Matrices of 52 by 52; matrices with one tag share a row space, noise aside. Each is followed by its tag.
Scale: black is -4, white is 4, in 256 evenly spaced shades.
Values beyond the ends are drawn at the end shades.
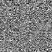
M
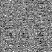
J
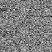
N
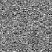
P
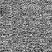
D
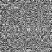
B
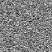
M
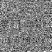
B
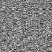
P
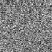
N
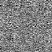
M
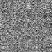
B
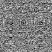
J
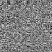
B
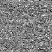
J
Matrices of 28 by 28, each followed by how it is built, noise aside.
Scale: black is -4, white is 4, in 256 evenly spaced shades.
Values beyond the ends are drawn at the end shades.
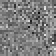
upper triangular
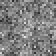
smooth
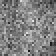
smooth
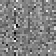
uneven columns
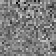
upper triangular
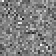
banded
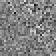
upper triangular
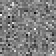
uneven columns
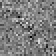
banded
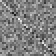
diagonal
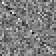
diagonal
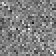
diagonal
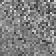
upper triangular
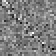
banded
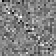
banded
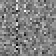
uneven columns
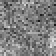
smooth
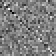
diagonal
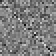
diagonal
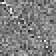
banded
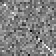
diagonal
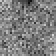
smooth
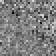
upper triangular
